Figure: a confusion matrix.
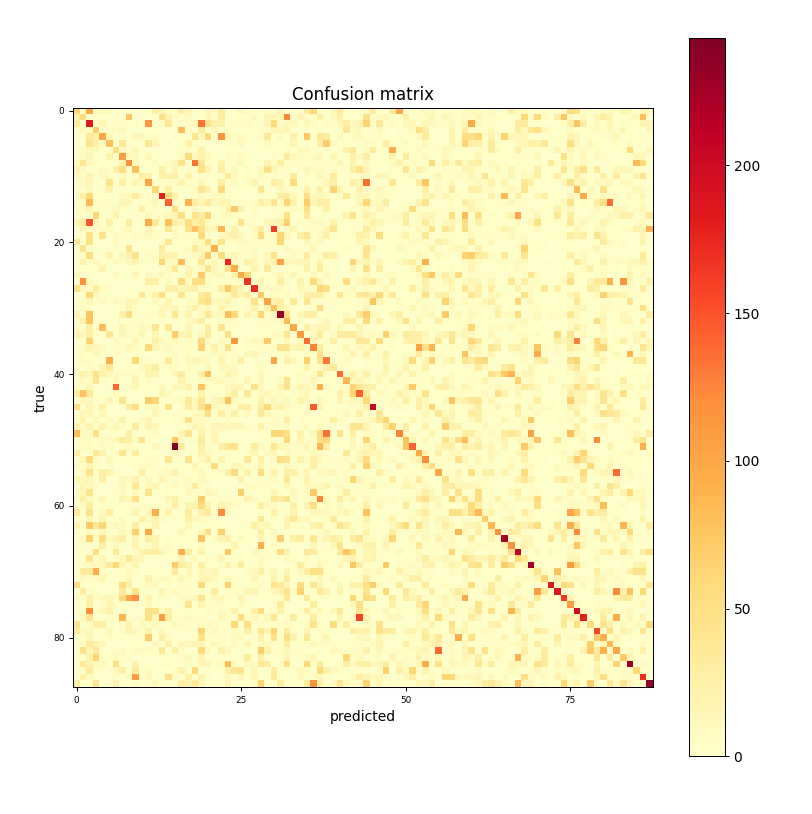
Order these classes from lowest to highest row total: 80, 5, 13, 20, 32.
20, 32, 5, 80, 13
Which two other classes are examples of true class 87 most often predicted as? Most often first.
36, 67
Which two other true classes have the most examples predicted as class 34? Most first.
73, 72
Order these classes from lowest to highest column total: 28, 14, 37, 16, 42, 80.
16, 14, 42, 28, 80, 37
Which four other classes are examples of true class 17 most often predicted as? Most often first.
2, 11, 14, 32
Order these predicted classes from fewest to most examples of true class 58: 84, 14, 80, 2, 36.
14, 80, 2, 84, 36
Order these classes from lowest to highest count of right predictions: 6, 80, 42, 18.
6, 42, 18, 80
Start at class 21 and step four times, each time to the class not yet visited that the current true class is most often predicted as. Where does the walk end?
59
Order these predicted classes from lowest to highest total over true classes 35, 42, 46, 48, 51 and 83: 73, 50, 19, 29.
73, 29, 50, 19
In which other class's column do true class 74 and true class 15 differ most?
9
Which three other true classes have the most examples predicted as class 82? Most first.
55, 73, 77
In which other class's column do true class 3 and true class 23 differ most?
31
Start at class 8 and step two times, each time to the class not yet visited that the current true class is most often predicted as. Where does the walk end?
30
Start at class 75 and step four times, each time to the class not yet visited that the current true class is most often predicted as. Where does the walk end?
19
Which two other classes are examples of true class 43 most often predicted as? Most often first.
1, 42
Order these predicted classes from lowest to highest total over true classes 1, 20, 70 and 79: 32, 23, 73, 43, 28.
23, 43, 28, 73, 32
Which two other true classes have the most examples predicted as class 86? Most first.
51, 1
